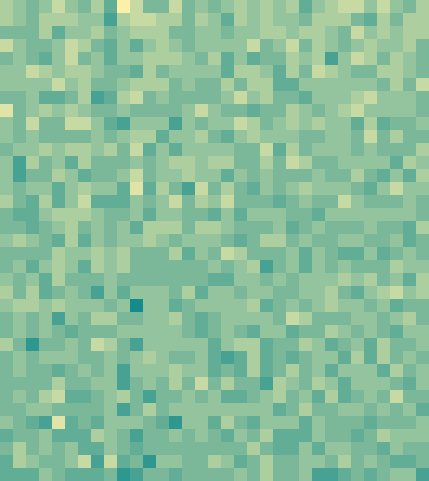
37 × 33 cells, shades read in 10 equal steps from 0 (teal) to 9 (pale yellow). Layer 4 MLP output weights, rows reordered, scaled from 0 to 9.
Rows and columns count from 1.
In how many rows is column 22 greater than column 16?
9
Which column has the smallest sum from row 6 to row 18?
2
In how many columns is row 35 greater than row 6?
4
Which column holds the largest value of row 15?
11
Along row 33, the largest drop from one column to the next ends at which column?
6
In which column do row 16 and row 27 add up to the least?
3
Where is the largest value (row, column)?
1, 10
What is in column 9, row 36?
7
